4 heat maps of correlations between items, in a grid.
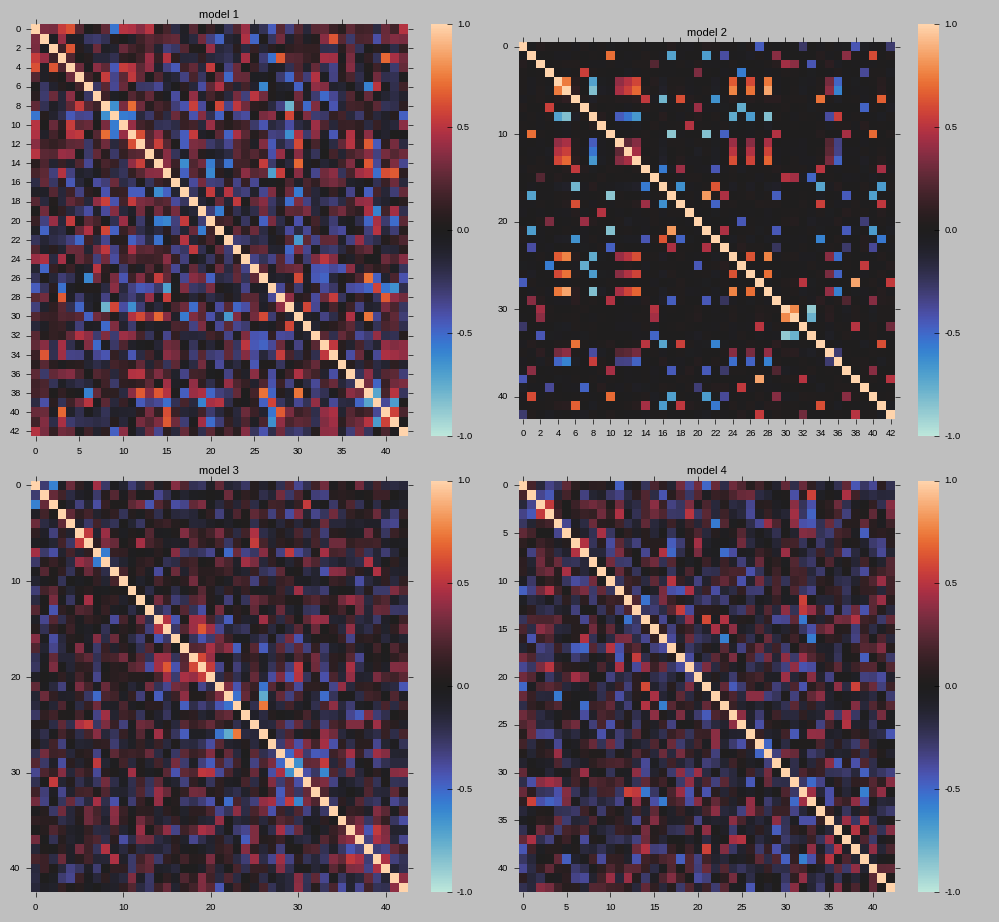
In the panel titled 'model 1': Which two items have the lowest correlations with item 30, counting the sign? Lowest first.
22, 17
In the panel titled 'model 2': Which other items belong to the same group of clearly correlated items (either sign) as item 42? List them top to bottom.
0, 27, 32, 38
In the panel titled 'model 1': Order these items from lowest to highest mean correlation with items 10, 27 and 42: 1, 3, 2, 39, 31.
31, 3, 1, 2, 39
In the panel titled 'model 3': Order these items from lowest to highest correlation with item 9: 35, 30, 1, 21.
30, 21, 1, 35
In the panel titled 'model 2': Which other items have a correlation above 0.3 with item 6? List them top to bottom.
14, 18, 34, 41
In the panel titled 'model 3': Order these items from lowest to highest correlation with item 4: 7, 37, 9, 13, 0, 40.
40, 9, 37, 13, 7, 0
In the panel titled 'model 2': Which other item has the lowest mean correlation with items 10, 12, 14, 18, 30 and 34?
16
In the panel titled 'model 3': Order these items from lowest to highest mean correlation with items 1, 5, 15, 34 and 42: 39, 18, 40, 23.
40, 23, 39, 18
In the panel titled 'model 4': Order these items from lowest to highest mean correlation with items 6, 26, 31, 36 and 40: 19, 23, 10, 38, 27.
10, 27, 23, 19, 38
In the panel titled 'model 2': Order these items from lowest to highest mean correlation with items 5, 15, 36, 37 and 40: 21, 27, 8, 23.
21, 23, 8, 27
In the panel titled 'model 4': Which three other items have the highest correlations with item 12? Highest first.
32, 41, 16
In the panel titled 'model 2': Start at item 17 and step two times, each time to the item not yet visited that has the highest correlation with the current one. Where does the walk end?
23
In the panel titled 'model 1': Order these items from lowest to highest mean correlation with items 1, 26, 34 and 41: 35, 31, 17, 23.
17, 23, 31, 35
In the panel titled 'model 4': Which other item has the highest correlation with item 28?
4
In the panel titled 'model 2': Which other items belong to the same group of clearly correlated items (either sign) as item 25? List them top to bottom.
3, 7, 20, 39
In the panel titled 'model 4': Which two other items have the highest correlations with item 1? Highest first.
33, 37
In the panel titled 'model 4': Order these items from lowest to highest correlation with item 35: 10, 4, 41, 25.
41, 10, 25, 4
